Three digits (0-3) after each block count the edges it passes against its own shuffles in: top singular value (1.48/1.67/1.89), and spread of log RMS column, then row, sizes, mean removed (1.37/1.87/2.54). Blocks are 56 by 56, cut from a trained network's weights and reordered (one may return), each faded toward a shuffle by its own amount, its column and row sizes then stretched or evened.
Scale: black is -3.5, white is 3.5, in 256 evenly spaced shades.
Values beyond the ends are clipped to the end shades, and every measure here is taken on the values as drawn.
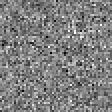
0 0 1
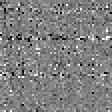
0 2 2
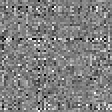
2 2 2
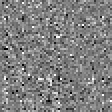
0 2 1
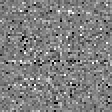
0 1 2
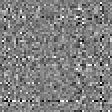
2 2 2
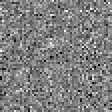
0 1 0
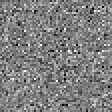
1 1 2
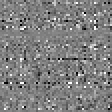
0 2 3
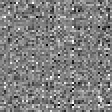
3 3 2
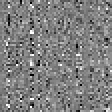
1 3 1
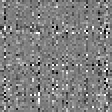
2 3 2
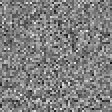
1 0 0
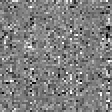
0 3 2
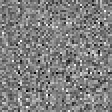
2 2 1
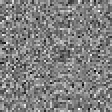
3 2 0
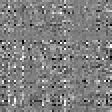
2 3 3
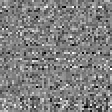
0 0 3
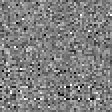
1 0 1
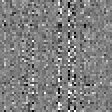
3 3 1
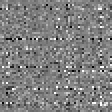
0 2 3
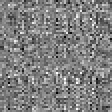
3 2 1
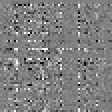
0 3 3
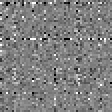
2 2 2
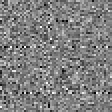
2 1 1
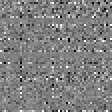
0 2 3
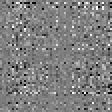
0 3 3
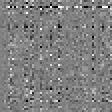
3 3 2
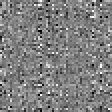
1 3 2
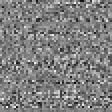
2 0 3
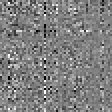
3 3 2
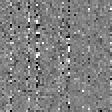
0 3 0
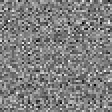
3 1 2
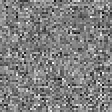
2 1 2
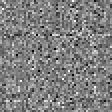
1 1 0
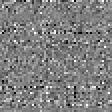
0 1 3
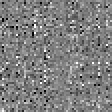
0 3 1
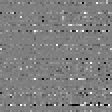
2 1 3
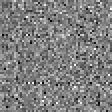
0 0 0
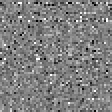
0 1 2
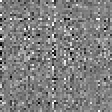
1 3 2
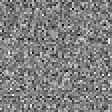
2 0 2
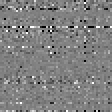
2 1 3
